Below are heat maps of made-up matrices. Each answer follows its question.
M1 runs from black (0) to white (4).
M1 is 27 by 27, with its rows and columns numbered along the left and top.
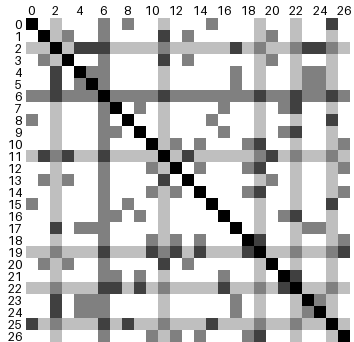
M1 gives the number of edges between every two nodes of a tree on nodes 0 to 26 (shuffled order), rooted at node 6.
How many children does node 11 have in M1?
4
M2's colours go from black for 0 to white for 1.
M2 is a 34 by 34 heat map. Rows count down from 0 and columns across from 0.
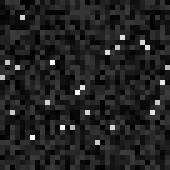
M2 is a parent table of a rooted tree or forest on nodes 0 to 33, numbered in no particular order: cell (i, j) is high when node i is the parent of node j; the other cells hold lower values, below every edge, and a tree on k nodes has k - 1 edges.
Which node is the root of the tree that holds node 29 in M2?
20
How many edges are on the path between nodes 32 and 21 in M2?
7
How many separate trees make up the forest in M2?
10
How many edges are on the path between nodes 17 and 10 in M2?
4
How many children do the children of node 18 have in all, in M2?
1
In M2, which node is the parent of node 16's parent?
22
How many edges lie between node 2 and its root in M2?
2
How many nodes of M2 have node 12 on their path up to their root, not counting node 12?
3
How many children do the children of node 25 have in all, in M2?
5
